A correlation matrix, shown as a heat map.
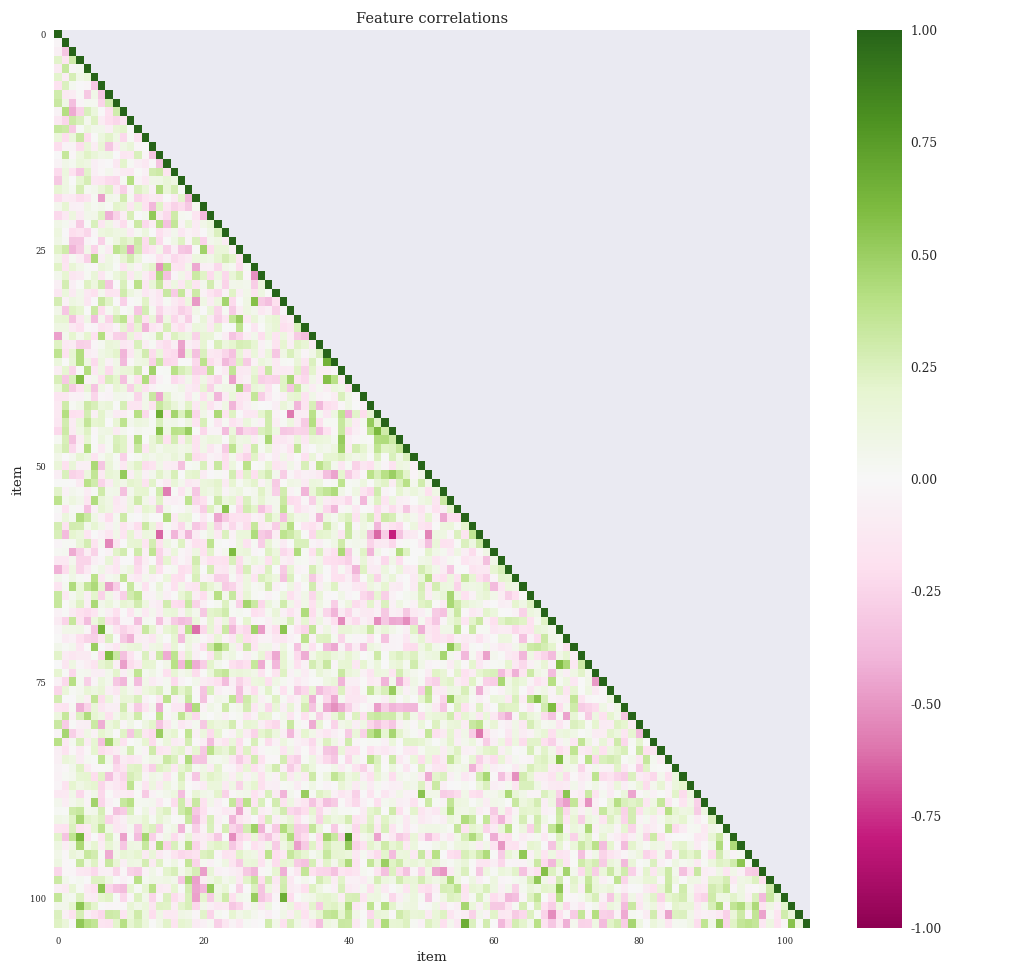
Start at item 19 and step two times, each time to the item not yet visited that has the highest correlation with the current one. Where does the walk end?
68
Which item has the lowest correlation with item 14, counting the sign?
58
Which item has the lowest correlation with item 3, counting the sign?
78
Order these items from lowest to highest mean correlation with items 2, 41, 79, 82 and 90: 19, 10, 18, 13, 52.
19, 13, 52, 10, 18
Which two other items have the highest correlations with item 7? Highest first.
72, 82
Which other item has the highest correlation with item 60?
24
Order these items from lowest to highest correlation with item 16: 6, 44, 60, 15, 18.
15, 6, 60, 18, 44
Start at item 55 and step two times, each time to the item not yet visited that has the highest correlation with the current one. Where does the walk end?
31
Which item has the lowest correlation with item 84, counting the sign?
102
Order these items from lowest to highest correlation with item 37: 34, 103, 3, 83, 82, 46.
83, 46, 34, 103, 82, 3
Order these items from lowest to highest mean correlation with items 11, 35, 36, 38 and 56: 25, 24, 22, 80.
80, 24, 22, 25
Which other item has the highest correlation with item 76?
46
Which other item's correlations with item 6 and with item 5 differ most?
69
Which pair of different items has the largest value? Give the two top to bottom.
40, 93
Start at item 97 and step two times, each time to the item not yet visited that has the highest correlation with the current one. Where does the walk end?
34
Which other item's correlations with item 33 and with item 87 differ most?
25
